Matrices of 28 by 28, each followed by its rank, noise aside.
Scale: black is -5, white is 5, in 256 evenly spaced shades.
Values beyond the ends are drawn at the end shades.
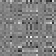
two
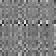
two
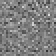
six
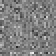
six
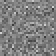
six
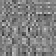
four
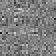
six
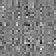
four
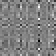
two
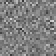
six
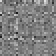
four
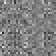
four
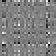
two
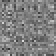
four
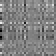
two
